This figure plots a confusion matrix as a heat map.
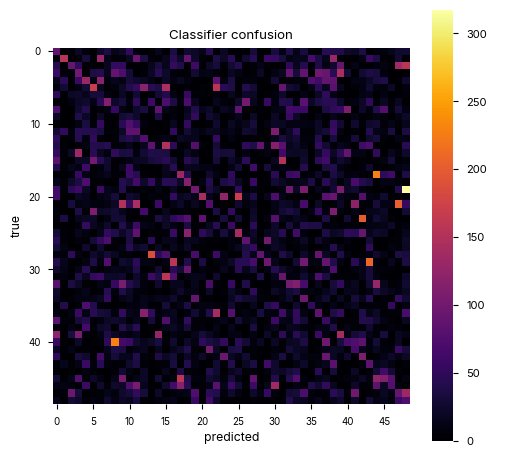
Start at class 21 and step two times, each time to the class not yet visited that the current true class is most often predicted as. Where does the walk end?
48
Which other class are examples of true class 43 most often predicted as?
38
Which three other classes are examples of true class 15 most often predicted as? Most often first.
31, 5, 0
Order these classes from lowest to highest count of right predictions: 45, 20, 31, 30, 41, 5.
30, 41, 31, 45, 20, 5
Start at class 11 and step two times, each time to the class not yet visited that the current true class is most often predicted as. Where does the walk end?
18
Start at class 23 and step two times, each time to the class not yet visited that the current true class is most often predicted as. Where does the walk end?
37
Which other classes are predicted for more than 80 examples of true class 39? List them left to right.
0, 3, 14
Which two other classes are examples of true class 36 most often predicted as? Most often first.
22, 12
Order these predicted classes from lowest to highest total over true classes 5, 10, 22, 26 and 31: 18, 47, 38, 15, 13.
47, 18, 13, 38, 15
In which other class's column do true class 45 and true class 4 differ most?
17
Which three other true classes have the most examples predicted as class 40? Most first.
8, 14, 25
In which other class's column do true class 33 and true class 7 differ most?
26
